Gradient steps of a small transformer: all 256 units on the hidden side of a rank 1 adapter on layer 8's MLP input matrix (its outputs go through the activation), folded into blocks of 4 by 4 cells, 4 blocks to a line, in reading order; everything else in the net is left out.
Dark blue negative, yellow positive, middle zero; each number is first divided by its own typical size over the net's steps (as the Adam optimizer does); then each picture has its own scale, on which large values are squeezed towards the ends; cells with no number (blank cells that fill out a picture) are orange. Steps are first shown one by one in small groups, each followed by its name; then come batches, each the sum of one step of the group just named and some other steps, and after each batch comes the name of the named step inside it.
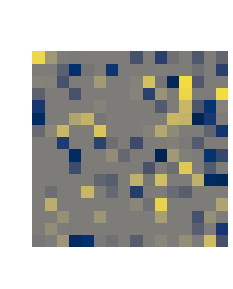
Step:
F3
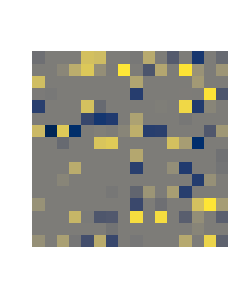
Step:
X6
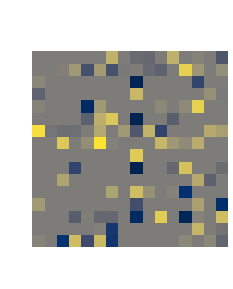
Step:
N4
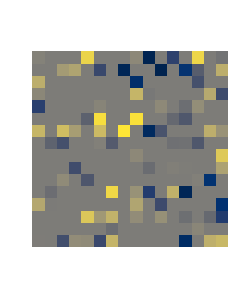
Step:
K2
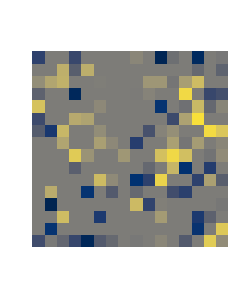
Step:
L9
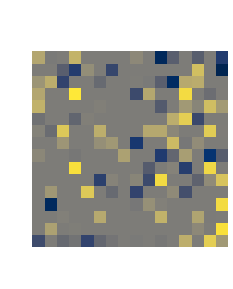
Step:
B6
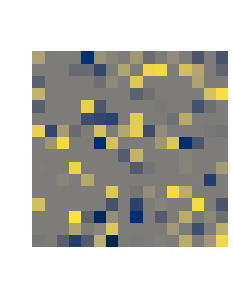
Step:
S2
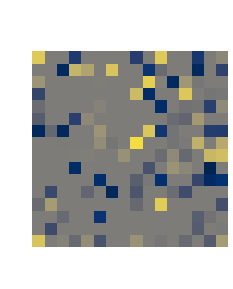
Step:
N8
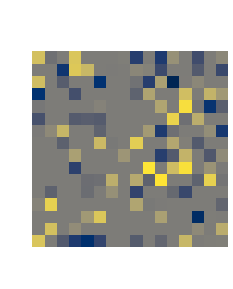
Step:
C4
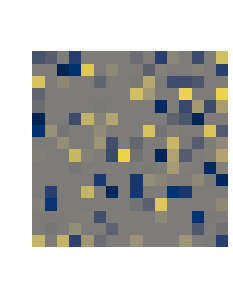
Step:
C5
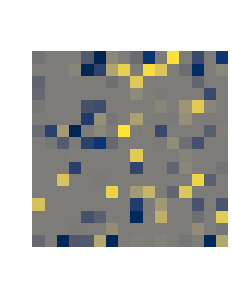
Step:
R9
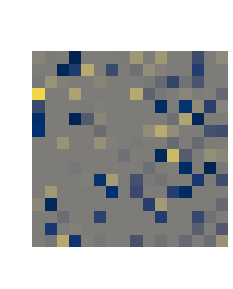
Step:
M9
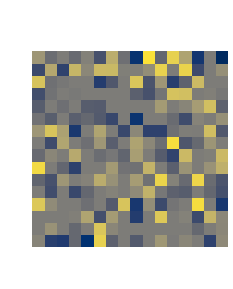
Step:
C4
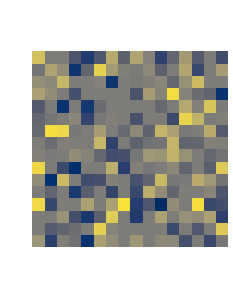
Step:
L9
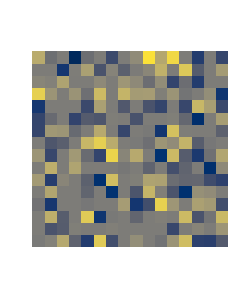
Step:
M9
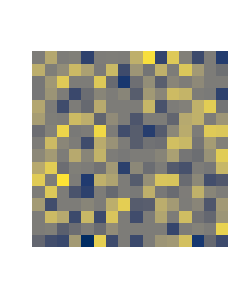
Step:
L9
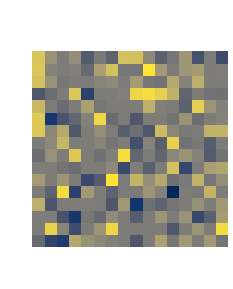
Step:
B6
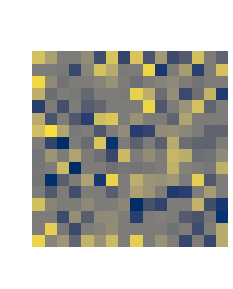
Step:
K2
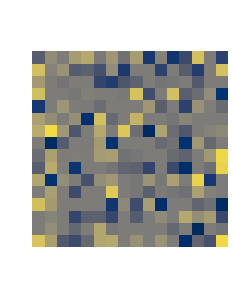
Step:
K2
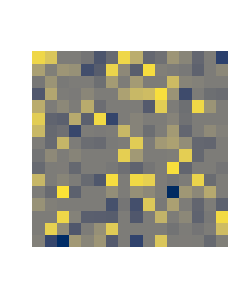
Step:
R9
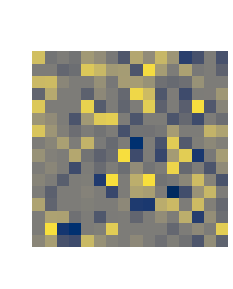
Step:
C5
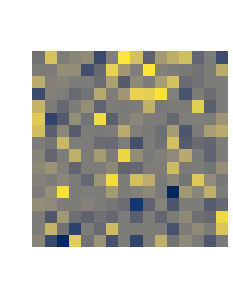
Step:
R9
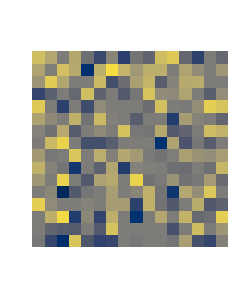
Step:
R9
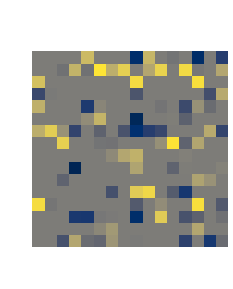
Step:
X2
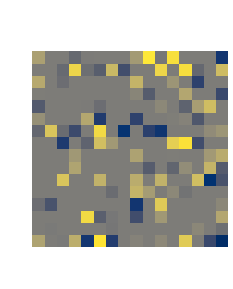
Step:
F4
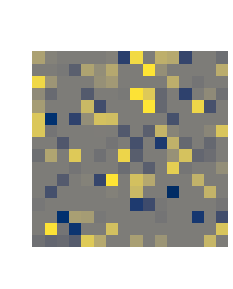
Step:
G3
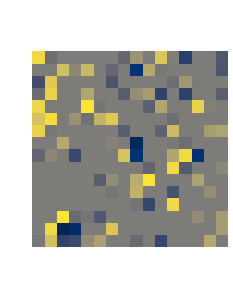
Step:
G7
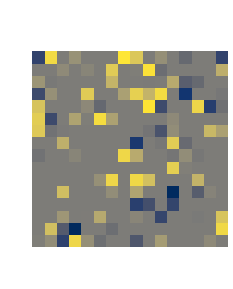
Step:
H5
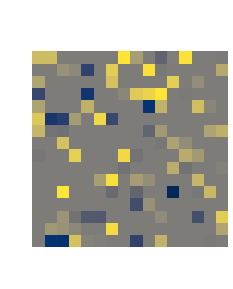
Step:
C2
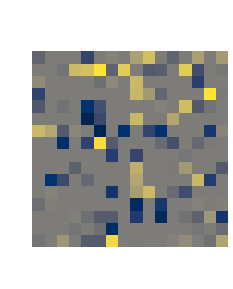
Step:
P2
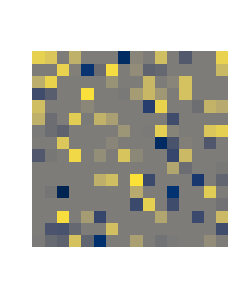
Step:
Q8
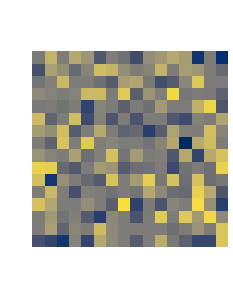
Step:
X2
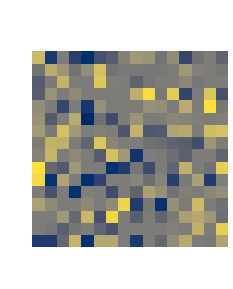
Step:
P2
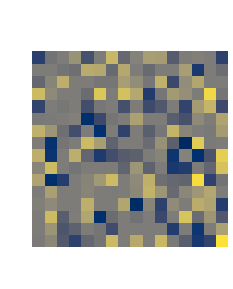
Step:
P2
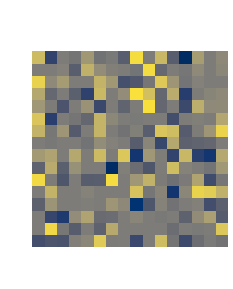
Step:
G3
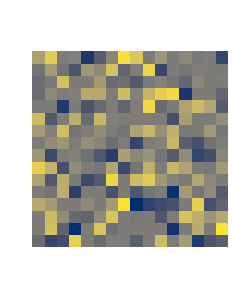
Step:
H5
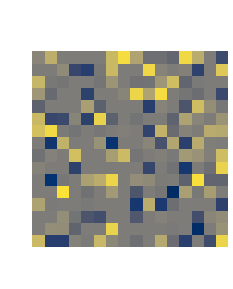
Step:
C2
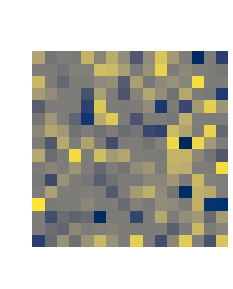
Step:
X2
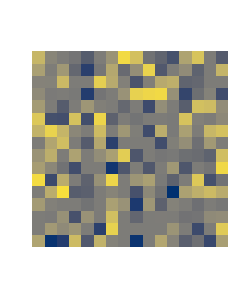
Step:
C2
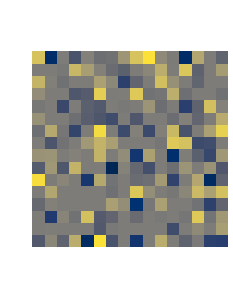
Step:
F4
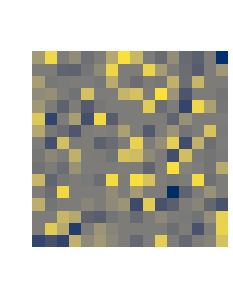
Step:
H5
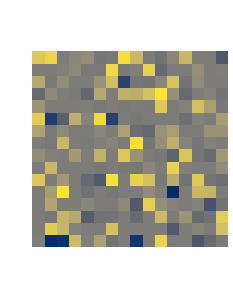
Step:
C2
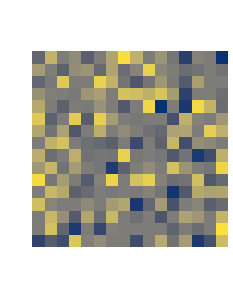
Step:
H5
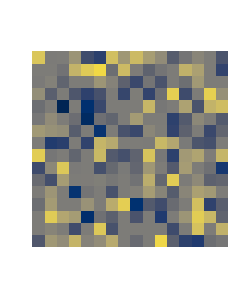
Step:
P2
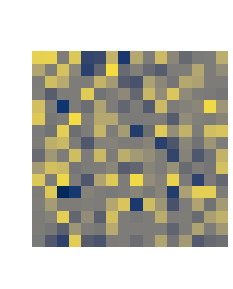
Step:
Q8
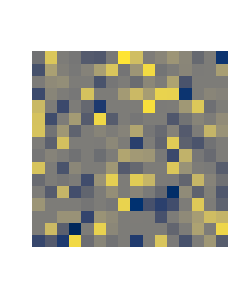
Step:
H5
